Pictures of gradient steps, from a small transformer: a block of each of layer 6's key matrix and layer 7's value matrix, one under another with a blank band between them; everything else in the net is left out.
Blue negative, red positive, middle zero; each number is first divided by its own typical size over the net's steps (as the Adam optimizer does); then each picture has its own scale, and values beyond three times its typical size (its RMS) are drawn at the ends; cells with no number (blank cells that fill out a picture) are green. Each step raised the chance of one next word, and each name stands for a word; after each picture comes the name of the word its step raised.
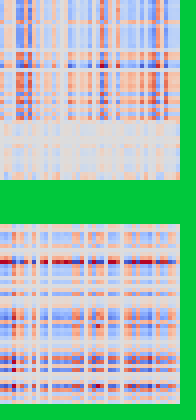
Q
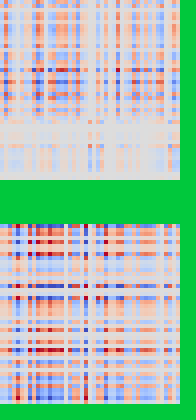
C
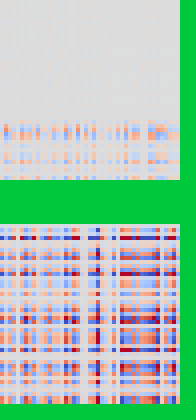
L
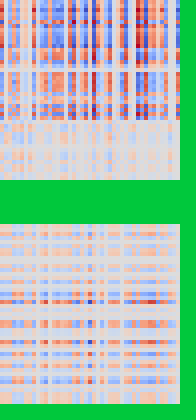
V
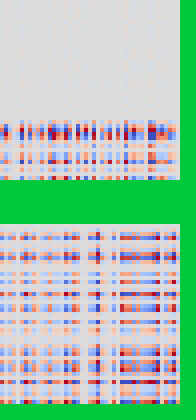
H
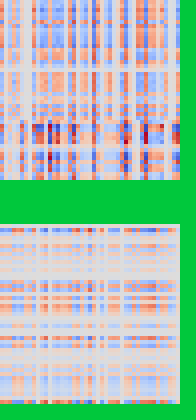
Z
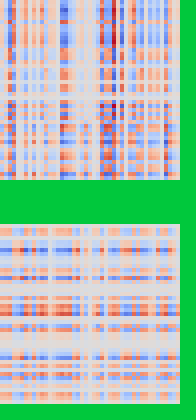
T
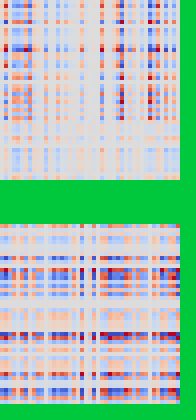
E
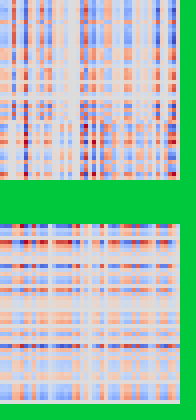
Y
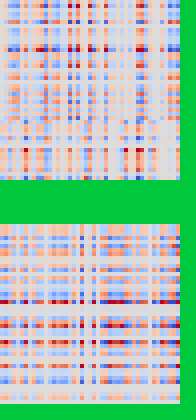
V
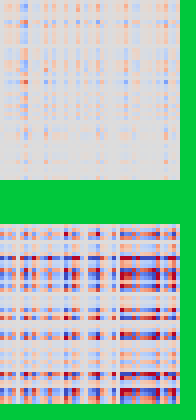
E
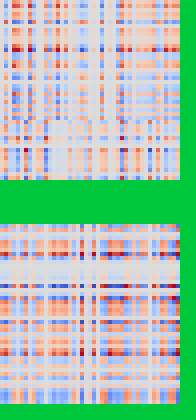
C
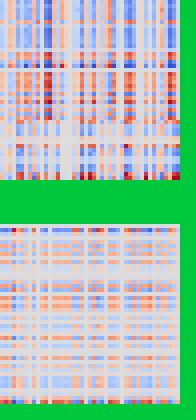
Z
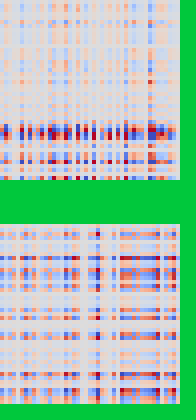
E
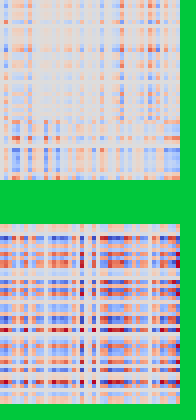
H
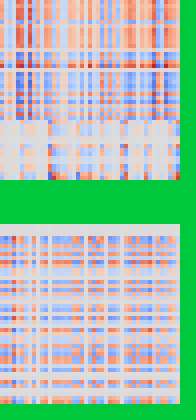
H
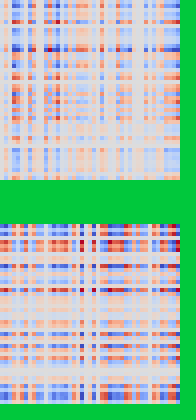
Y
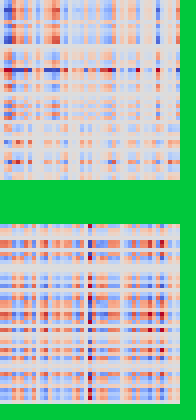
C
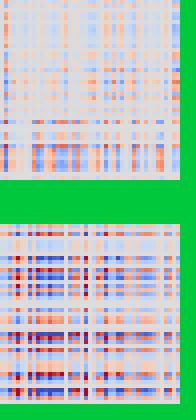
E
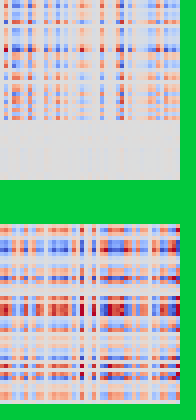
T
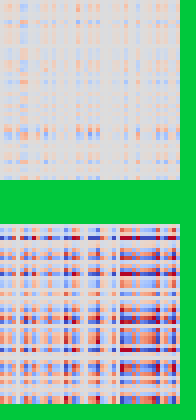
L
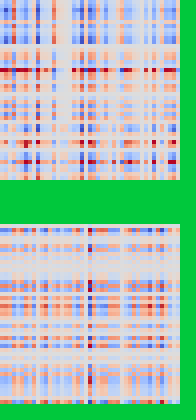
Z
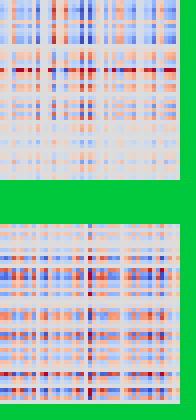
E
